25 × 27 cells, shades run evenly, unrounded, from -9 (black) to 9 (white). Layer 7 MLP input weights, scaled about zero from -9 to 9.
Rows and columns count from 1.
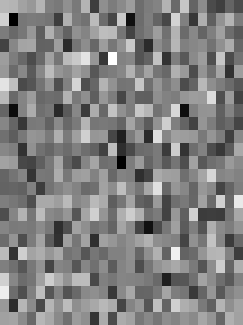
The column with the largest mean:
20
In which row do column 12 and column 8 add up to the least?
12
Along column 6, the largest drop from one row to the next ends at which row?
23
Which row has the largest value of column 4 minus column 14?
11
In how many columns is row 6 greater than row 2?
19
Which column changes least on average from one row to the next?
4
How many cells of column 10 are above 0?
19
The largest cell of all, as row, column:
5, 13
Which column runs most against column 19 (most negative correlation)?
6
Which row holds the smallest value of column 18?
18
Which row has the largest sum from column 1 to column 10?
22
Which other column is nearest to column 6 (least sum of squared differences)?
9
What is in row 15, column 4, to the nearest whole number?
0
